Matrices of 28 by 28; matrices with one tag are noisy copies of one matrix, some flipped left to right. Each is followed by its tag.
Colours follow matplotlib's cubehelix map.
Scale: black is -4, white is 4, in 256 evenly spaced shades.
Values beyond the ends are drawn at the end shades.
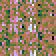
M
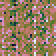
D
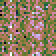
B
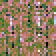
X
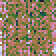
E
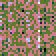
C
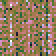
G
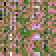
B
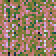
G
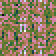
M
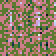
X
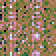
B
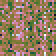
B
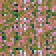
M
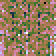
E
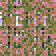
X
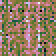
C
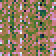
D
